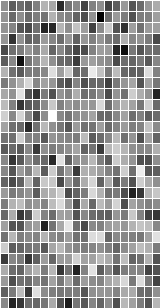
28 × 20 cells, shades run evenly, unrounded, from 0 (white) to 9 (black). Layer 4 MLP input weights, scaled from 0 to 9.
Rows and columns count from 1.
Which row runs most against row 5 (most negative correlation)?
26
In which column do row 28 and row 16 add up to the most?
2
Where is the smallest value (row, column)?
11, 7
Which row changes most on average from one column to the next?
16
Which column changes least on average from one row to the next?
17
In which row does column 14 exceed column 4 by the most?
8
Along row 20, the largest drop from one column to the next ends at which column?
5
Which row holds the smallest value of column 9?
21
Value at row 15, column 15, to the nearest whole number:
2
